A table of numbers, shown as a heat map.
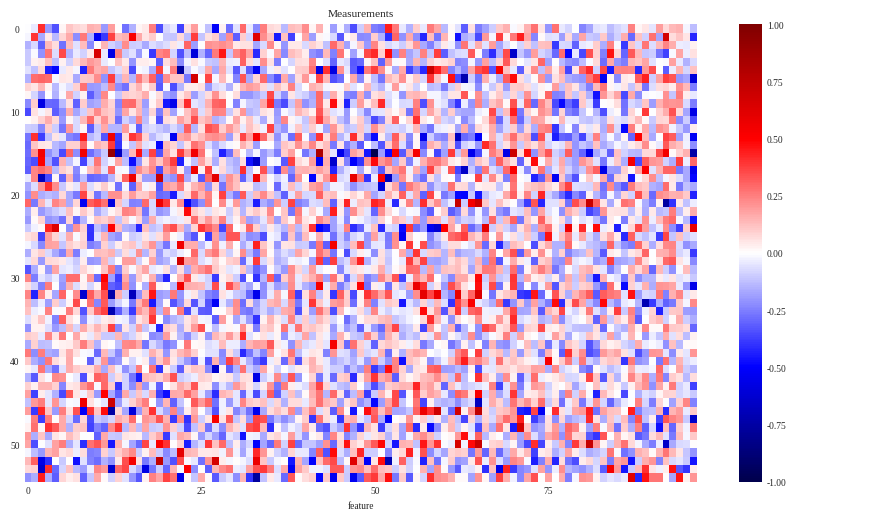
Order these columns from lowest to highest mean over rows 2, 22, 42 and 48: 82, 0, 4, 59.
0, 59, 82, 4
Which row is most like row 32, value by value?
46
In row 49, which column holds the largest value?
63
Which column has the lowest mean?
96
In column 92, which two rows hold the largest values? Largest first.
1, 15
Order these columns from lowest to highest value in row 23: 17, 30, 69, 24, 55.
17, 55, 30, 69, 24
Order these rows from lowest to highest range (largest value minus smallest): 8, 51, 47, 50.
8, 51, 47, 50
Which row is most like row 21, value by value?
50
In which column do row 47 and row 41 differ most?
27
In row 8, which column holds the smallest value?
82
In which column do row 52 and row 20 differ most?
19
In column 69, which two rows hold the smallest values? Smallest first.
15, 33
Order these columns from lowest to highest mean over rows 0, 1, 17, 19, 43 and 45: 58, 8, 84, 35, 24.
84, 35, 58, 8, 24
